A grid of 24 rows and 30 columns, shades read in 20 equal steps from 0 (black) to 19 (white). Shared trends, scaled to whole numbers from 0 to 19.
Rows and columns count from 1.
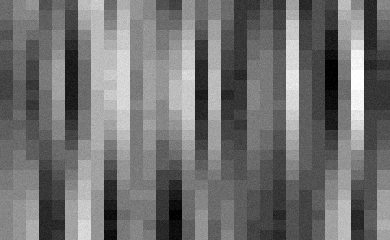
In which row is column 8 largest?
1
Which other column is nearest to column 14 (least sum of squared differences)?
9
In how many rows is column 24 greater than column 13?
7
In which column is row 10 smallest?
26
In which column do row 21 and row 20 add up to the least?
14
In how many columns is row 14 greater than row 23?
16
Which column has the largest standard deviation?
28
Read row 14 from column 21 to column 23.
8 6 13
